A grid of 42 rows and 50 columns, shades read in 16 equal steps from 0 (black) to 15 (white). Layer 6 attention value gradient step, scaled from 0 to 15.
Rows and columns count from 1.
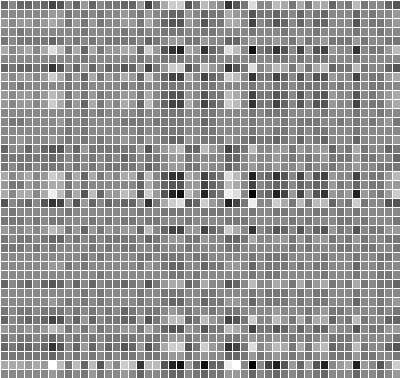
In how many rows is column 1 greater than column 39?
12
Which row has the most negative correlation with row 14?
17
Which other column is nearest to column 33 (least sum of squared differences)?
47
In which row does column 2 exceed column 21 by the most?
41
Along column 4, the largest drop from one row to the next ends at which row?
23
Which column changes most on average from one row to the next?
32
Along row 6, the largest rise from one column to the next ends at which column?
24
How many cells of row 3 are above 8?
15
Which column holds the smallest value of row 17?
29
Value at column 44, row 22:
9
